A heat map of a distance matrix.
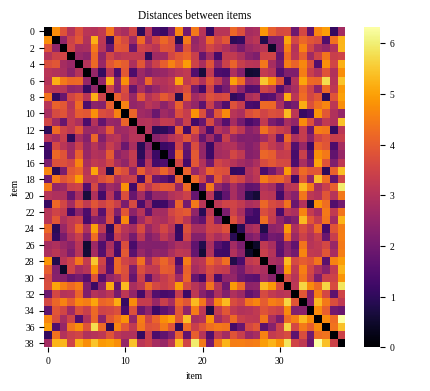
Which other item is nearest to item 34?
21
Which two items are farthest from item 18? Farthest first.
35, 4
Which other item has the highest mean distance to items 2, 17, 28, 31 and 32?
38
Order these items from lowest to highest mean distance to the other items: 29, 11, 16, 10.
11, 16, 29, 10
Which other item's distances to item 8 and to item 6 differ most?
36
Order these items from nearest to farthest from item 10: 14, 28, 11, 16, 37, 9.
14, 16, 37, 28, 11, 9
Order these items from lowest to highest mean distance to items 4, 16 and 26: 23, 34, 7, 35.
7, 23, 34, 35
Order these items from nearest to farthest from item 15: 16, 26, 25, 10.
16, 26, 10, 25
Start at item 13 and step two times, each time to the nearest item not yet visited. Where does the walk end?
22
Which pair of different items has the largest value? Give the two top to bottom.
35, 38
